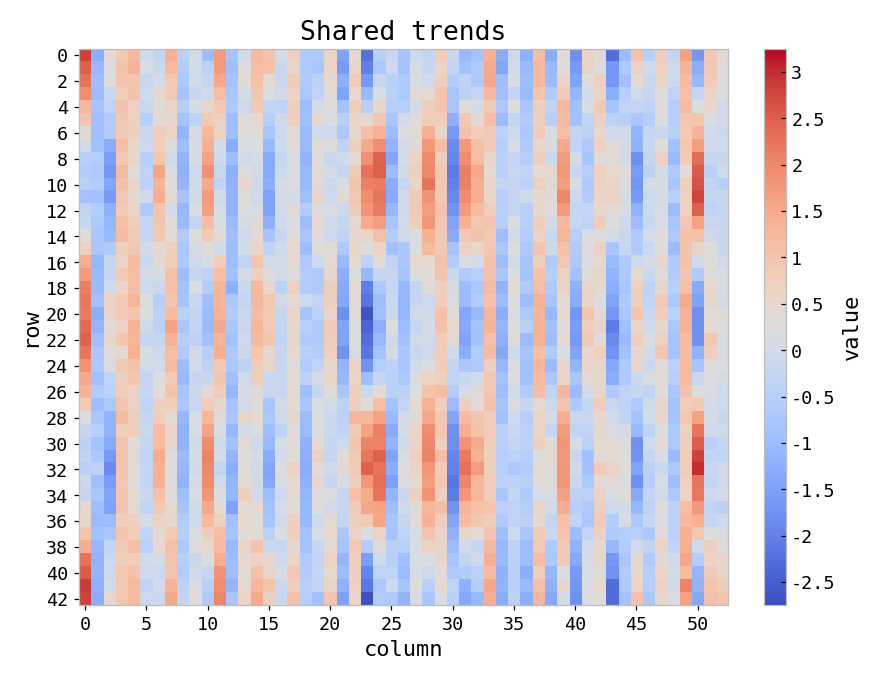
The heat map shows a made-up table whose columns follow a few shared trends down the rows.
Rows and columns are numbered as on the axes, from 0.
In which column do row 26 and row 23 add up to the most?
0
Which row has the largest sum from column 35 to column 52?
11
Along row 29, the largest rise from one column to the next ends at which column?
31
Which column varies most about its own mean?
23
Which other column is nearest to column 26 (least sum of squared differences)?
44
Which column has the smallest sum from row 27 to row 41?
30
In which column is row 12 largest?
50
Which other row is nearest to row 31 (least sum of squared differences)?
33
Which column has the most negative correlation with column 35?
13
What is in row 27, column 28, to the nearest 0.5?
1.5
